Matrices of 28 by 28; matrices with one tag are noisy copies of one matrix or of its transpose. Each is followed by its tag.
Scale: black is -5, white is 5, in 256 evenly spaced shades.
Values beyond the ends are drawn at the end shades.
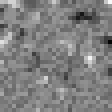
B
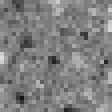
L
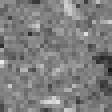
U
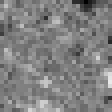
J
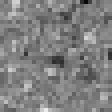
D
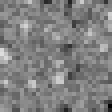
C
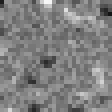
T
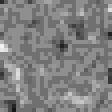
T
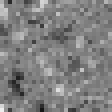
B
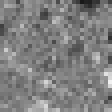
J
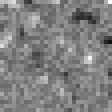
B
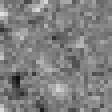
B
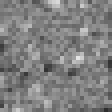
C
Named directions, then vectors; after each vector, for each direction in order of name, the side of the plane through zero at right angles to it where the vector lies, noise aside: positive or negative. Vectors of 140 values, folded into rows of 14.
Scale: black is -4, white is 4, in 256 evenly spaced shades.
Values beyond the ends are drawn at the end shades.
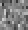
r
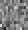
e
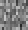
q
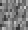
negative, negative, negative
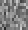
positive, negative, negative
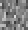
positive, positive, positive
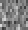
positive, positive, positive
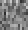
positive, negative, negative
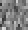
negative, negative, negative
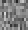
negative, positive, positive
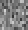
negative, negative, positive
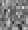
negative, positive, negative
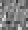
positive, positive, positive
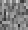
positive, negative, negative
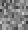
negative, negative, positive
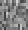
positive, negative, negative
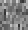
positive, negative, negative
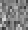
positive, positive, positive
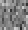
negative, positive, negative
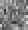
positive, positive, negative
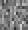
positive, negative, positive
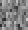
negative, negative, negative
